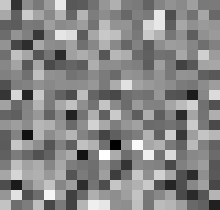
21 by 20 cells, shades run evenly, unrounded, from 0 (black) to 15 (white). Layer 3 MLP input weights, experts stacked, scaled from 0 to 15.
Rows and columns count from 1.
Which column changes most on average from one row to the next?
2
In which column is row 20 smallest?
18
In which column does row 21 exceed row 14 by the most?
10
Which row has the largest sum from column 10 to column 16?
16
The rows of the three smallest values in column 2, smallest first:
19, 1, 5
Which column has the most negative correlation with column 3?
20
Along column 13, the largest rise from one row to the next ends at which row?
15
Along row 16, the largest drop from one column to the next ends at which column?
8
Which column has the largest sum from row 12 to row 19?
14
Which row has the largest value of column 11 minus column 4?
4
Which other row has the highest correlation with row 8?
13
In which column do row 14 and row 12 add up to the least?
17
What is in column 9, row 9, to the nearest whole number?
9
